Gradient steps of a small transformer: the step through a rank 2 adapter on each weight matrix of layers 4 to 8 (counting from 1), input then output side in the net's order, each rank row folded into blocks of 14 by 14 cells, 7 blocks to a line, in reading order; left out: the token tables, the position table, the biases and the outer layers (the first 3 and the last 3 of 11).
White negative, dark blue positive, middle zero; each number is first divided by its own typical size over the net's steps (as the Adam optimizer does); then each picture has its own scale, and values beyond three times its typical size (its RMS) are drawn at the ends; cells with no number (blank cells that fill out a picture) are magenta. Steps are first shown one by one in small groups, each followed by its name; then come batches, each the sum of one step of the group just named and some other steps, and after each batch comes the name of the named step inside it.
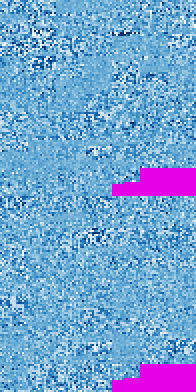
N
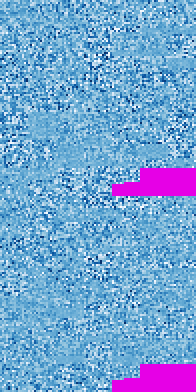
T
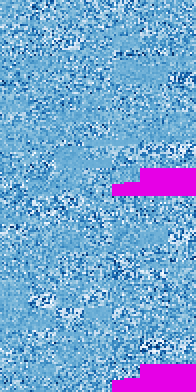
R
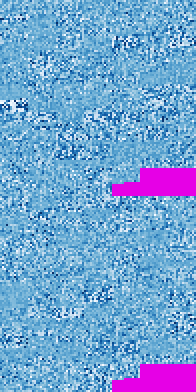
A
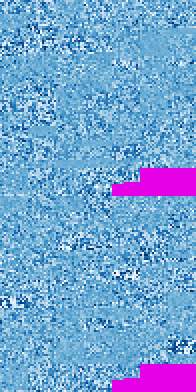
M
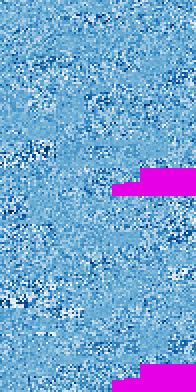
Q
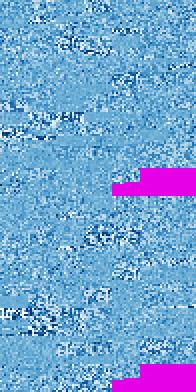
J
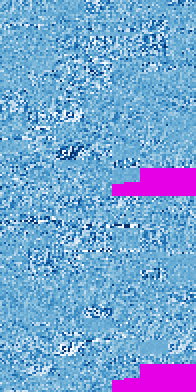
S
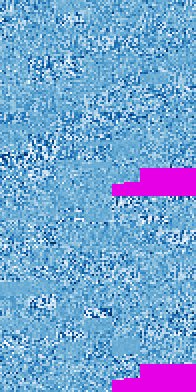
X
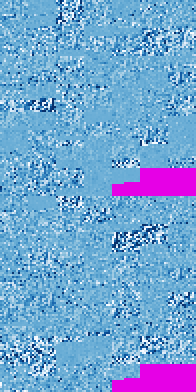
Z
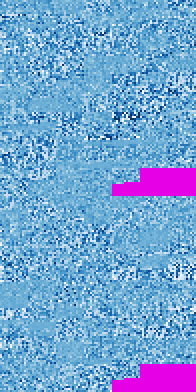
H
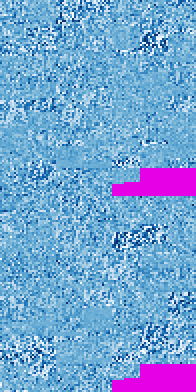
Z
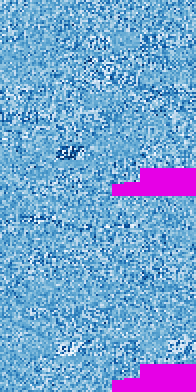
S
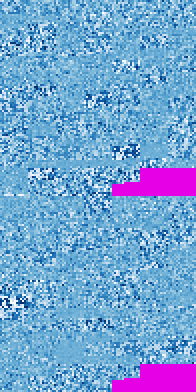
M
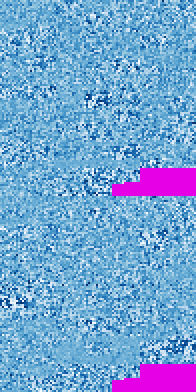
Q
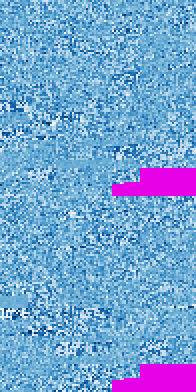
J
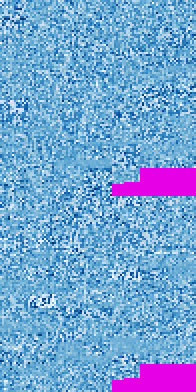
X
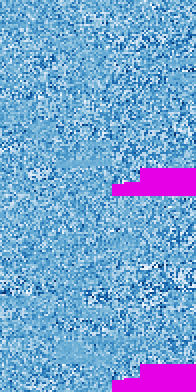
H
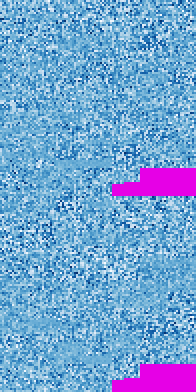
A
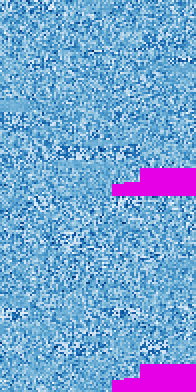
X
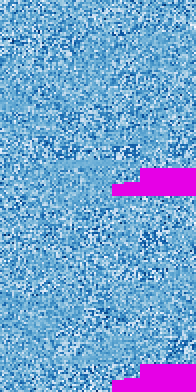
N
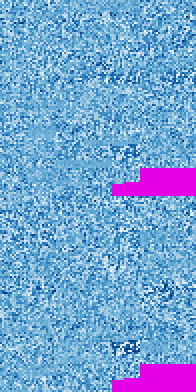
A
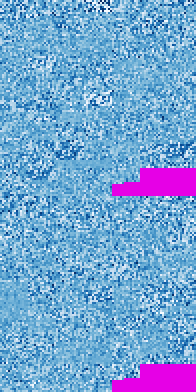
A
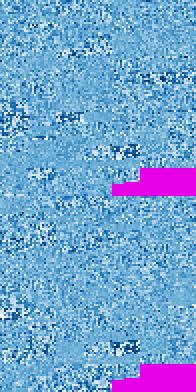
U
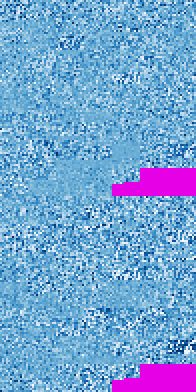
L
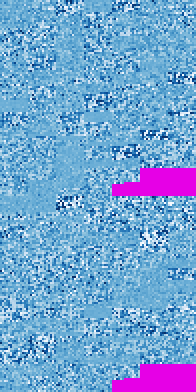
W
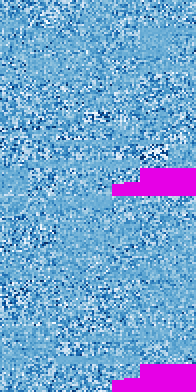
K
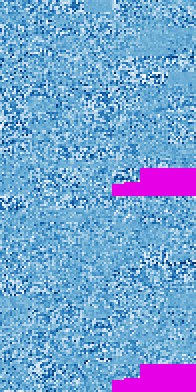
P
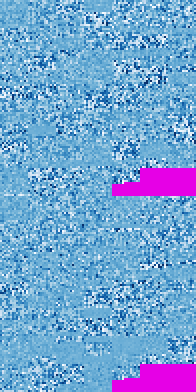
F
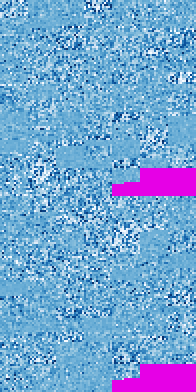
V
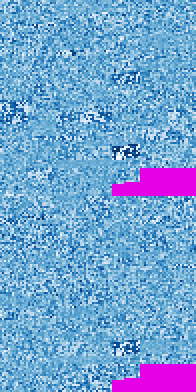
U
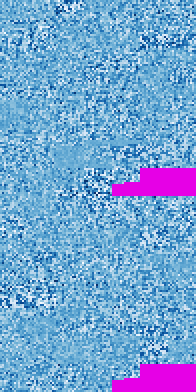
W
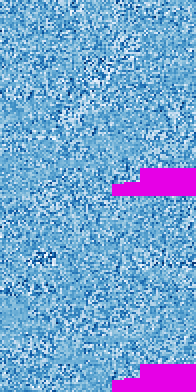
P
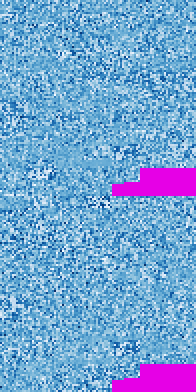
U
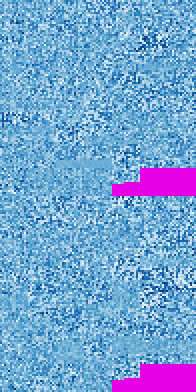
W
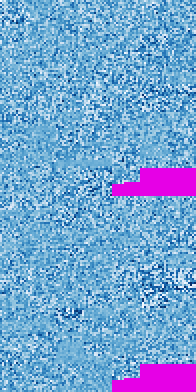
F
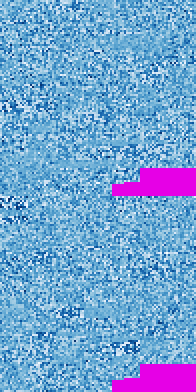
P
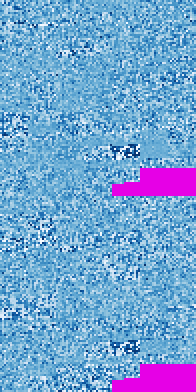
U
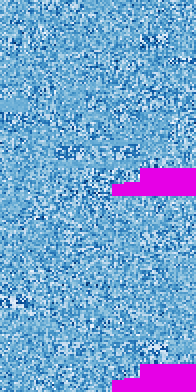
W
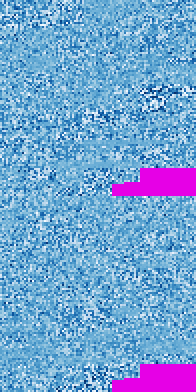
K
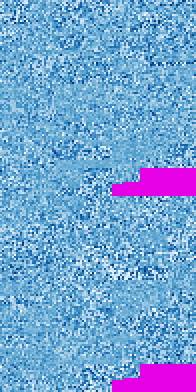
L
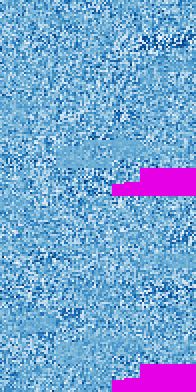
V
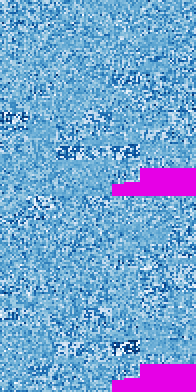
U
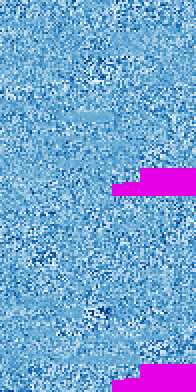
L
